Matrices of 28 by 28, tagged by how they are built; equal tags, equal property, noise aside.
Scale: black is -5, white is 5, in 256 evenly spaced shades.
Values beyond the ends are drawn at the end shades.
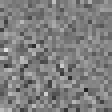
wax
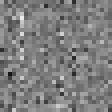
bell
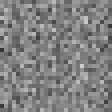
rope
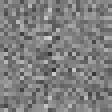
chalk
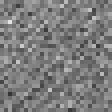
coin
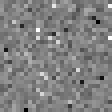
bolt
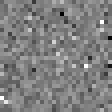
bolt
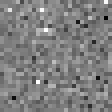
bolt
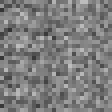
rope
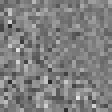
wax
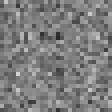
chalk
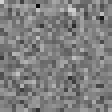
bell
